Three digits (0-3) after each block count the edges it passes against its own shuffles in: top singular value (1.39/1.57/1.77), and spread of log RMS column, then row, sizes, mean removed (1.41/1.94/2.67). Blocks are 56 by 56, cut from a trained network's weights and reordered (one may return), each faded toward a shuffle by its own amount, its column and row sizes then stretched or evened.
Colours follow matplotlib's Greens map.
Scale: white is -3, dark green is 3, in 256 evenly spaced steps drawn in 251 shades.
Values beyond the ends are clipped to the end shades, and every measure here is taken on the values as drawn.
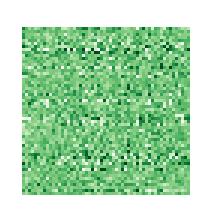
0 1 3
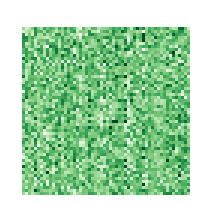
2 2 0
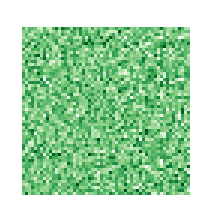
2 0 0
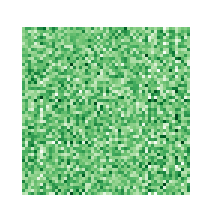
3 1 0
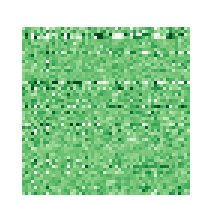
3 1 3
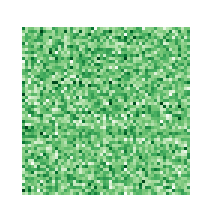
0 1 0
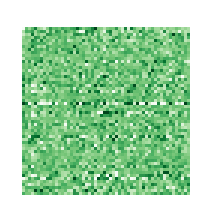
1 1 3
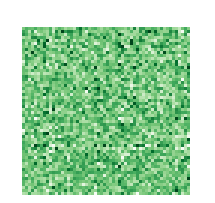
0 1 1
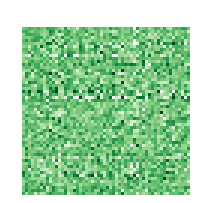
2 1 2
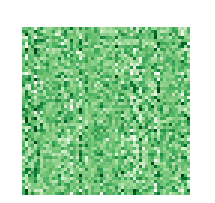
2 3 0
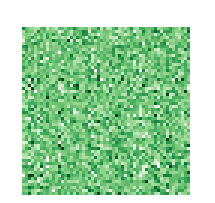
0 2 1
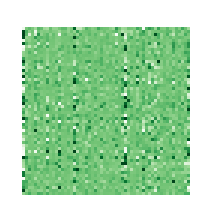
2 3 1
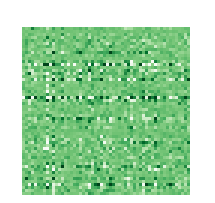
2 2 3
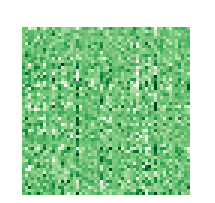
0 3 2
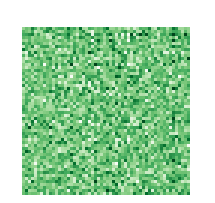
1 1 1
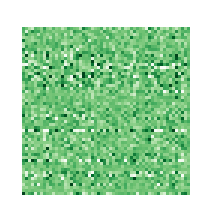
1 2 3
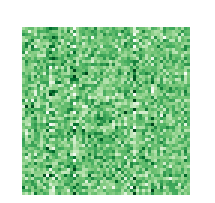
3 2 0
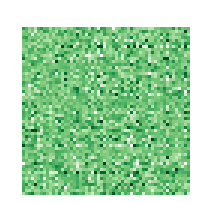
0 2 2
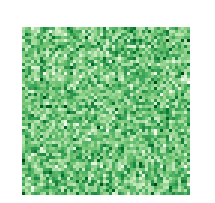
2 0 0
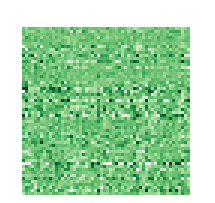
1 1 3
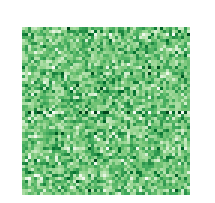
2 0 2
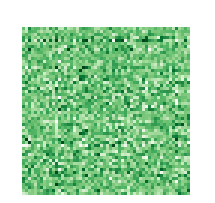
2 1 2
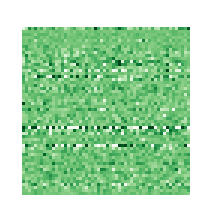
2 0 3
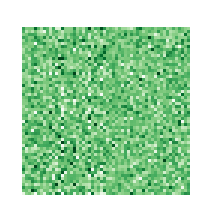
2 2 0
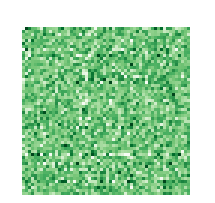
0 0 2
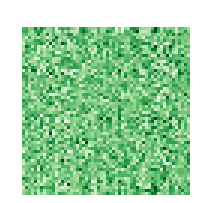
2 1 1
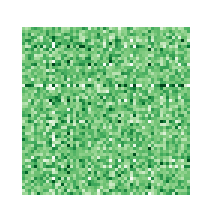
3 2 2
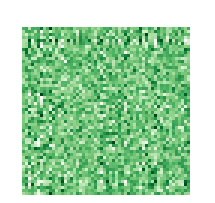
3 2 1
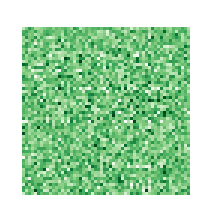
0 1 1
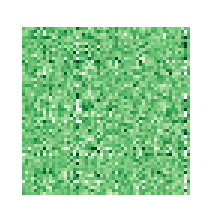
3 2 2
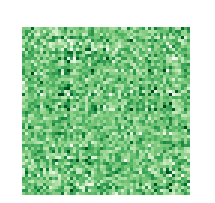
1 1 2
